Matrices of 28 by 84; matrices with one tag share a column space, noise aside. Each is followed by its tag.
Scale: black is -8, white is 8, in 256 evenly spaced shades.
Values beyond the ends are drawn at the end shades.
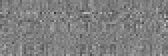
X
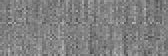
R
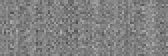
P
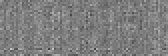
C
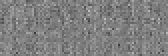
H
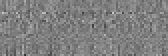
X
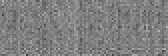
C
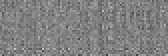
C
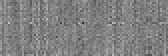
R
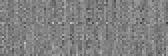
R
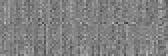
R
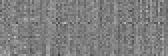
R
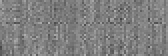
R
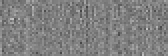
H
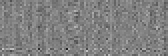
C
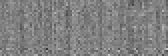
C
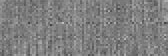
R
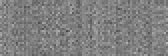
P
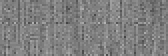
R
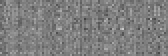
H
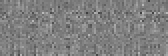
X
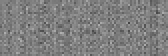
P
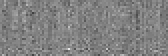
C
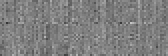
R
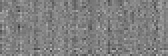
C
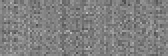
P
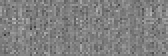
H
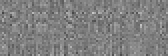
X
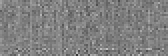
C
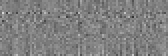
X
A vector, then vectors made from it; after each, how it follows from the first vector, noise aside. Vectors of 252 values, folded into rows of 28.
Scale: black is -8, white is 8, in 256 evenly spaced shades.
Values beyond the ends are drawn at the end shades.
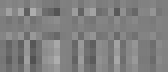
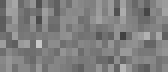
wrapped around, negated.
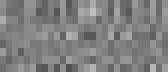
wrapped around.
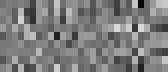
wrapped around, scaled up.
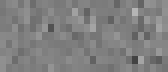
reversed, negated, partly zeroed.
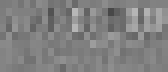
reversed, negated, partly zeroed.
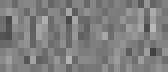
wrapped around, negated.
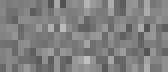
wrapped around.
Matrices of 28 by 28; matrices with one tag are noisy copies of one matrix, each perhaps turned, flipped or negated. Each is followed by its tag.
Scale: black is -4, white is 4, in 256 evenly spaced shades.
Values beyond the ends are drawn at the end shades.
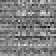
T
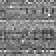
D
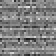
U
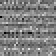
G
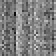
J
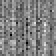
T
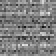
T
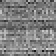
D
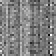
D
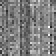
D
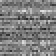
T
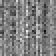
T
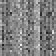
J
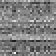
J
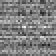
T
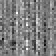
T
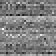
J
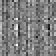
U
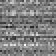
T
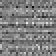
G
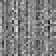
U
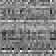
D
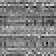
D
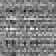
T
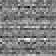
U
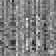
T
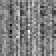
T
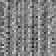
G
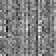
U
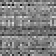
D
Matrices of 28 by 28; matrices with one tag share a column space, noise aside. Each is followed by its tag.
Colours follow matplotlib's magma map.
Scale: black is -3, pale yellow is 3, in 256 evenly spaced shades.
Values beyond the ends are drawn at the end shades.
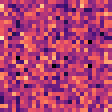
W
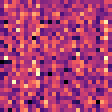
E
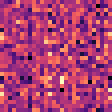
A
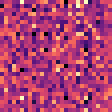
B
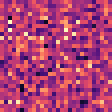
E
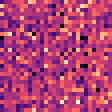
B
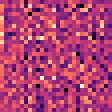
W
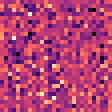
W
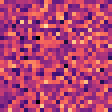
E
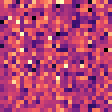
B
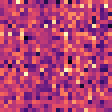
B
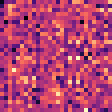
A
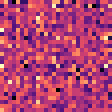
B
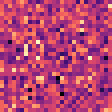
A
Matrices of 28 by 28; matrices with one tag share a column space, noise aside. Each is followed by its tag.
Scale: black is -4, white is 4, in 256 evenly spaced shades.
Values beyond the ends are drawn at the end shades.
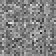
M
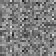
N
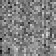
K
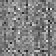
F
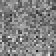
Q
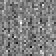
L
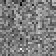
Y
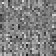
Q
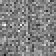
N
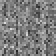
L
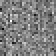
Q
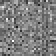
Y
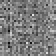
K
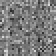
Y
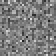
Y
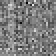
Y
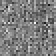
M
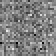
K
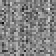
F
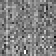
L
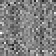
Y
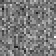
L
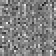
L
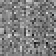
K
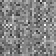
N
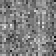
Q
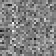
M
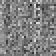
L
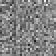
Y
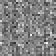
K
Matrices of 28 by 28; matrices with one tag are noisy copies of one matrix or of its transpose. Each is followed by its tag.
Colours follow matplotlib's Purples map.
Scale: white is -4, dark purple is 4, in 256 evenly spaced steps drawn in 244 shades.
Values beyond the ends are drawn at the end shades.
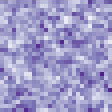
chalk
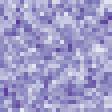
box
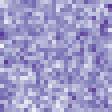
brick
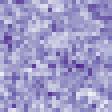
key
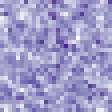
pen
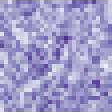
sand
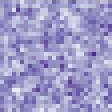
chalk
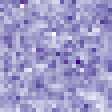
key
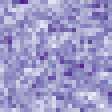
key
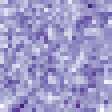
box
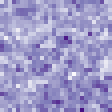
sand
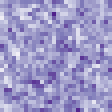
pen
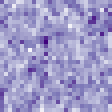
chalk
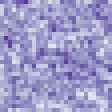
key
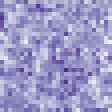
key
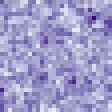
chalk
